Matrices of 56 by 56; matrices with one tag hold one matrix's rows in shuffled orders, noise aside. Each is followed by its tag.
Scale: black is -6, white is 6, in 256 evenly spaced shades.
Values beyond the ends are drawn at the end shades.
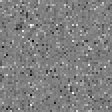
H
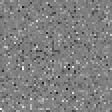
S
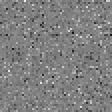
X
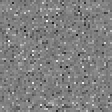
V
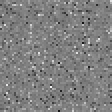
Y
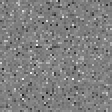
S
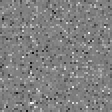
H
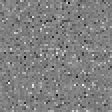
V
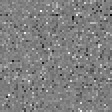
X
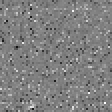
H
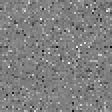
X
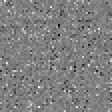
Y
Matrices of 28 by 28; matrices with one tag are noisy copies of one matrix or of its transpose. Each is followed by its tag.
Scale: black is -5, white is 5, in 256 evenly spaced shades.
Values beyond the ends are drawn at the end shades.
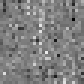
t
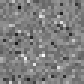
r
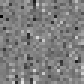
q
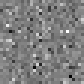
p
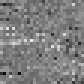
t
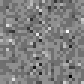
p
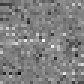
t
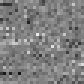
t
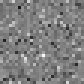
r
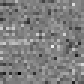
t
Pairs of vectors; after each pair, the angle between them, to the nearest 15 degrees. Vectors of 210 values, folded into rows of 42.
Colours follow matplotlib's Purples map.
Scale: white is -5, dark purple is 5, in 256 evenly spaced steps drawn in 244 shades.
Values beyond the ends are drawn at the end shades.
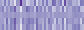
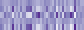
90 degrees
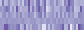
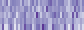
120 degrees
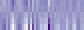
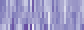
135 degrees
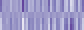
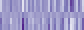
165 degrees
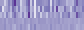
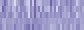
150 degrees
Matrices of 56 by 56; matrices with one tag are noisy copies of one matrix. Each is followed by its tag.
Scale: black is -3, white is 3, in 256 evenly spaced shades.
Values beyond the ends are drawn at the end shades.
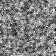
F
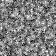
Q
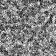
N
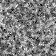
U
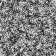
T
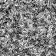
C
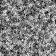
N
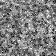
C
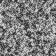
U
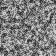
N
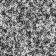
U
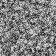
T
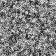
T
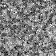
N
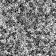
U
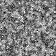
Q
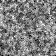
U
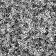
C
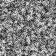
Q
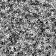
T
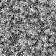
T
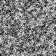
F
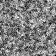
F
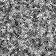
C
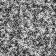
C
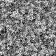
Q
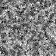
N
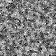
Q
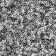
Q
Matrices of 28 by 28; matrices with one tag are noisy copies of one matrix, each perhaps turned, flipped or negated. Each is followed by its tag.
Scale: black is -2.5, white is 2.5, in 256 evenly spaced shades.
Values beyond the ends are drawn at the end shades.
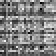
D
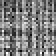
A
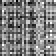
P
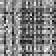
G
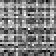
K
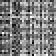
P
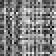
G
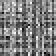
A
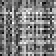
G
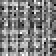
K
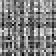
A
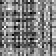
G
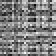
A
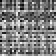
P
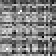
D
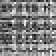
D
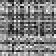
G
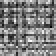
K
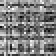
D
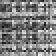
D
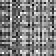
P
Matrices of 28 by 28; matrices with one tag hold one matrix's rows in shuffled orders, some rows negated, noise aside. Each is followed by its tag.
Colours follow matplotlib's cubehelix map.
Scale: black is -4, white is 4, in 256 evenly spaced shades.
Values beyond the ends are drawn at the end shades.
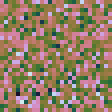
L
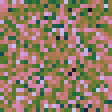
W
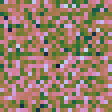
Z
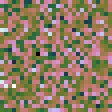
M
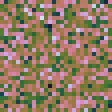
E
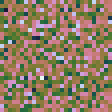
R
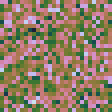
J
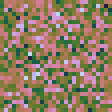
L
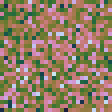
R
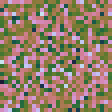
M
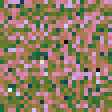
Z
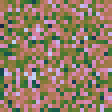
J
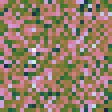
J
